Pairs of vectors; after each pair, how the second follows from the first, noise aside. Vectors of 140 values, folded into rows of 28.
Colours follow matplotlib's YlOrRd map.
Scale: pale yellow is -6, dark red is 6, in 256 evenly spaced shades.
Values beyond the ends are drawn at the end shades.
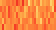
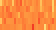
wrapped around, partly zeroed.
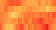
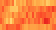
wrapped around.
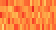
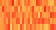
wrapped around.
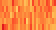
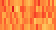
shuffled.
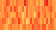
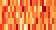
wrapped around, scaled up.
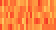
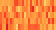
reversed, negated.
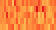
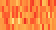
reversed, negated.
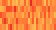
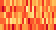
wrapped around, scaled up.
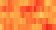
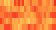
reversed, negated.
